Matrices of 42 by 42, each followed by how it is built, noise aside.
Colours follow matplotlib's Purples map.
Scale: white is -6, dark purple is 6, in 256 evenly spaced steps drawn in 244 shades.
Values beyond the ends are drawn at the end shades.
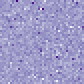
sparse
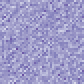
Hankel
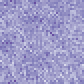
smooth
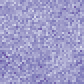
smooth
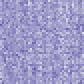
blocks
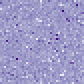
sparse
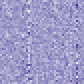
uneven columns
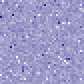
sparse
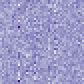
uneven columns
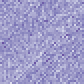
Hankel
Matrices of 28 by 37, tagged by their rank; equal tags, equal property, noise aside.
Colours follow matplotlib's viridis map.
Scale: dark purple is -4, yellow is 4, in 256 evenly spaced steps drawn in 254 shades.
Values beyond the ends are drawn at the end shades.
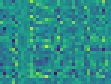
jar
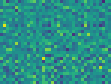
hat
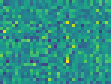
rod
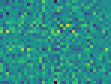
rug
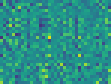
hat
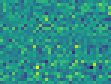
rug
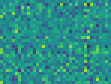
hat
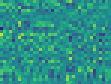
hat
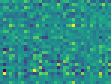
jar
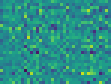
hat
